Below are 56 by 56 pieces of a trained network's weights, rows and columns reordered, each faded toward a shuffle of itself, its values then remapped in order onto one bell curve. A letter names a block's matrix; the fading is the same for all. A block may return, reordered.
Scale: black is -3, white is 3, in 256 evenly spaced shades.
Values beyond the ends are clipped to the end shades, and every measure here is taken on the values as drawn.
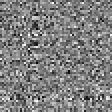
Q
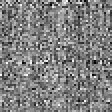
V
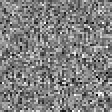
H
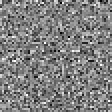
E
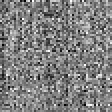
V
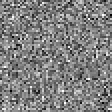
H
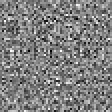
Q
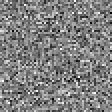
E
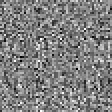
Q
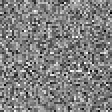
H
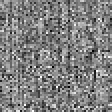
V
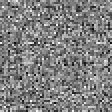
H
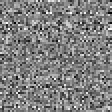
E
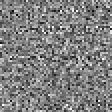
E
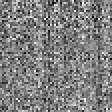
V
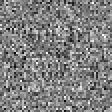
Q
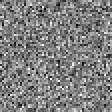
H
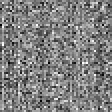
V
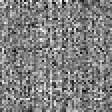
V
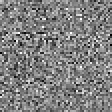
E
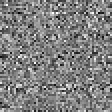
E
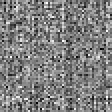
V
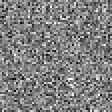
E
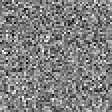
H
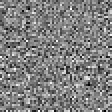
Q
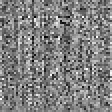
V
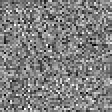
H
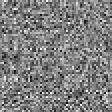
Q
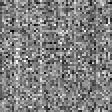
V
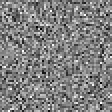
H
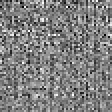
V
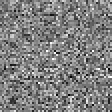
Q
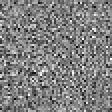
Q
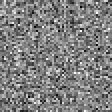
H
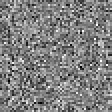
H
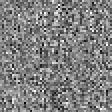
Q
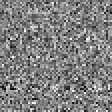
E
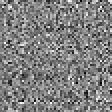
Q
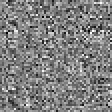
Q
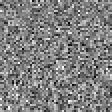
H
